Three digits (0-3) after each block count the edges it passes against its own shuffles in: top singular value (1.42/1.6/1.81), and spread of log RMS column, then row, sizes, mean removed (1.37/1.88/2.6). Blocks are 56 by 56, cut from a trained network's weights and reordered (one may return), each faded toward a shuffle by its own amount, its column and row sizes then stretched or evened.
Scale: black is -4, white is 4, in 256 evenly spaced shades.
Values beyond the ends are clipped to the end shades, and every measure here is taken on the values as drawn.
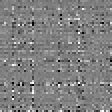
1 2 3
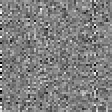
3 2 0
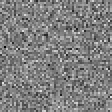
2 0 0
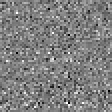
1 1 2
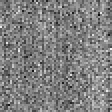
1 0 0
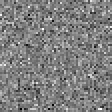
0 0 1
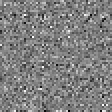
0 1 2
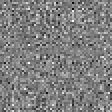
3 1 2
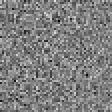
2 1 0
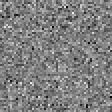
0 0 1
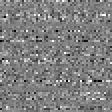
0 0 3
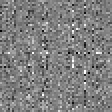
1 3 1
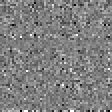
0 1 2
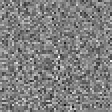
3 0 1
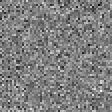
3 1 1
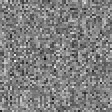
2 0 0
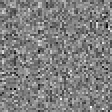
3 2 0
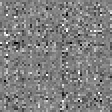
0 3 2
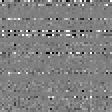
3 1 3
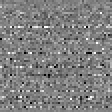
0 0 3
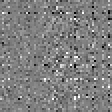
1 3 2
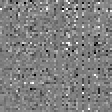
0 3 2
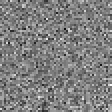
2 0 2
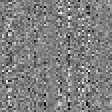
3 3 1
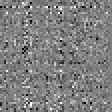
1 3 2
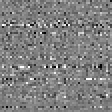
3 1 3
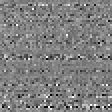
1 0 3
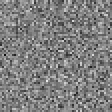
3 0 1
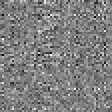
3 2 2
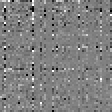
1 3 2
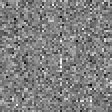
2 1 0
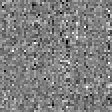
0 2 0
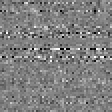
2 0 3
